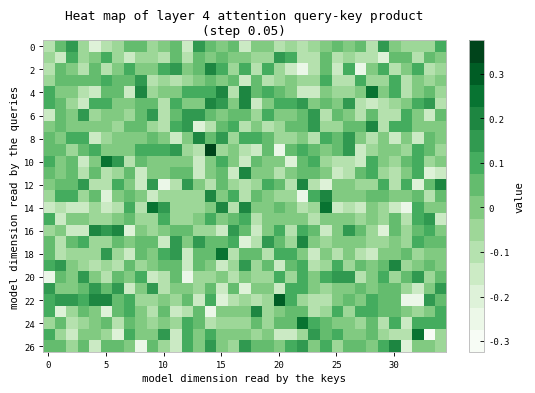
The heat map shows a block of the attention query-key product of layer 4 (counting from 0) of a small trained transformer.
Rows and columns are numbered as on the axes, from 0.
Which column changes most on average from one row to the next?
17
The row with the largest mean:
5
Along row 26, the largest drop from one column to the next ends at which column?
31
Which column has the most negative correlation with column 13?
4
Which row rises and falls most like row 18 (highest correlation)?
1
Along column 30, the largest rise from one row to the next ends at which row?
26
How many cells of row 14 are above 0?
8
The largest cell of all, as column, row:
14, 9
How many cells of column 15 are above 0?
12
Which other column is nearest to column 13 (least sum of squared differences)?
19
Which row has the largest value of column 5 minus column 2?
16
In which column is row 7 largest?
28
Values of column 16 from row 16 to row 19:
0.15 0.1 -0.1 -0.05
